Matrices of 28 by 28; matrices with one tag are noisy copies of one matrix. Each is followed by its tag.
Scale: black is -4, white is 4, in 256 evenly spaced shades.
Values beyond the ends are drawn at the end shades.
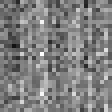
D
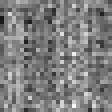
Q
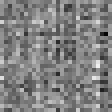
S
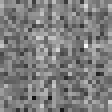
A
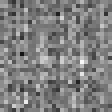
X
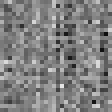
S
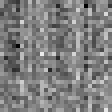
D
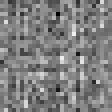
X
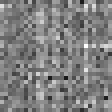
A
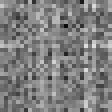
A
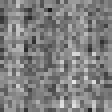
Q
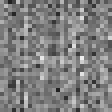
X
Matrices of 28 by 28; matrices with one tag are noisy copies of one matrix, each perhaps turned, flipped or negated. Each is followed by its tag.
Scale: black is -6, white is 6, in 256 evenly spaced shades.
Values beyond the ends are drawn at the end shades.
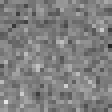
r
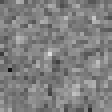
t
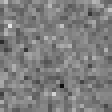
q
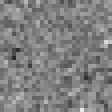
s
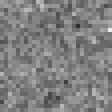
s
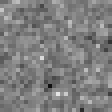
q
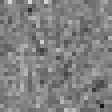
r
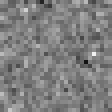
q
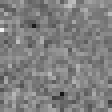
s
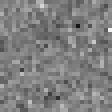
s
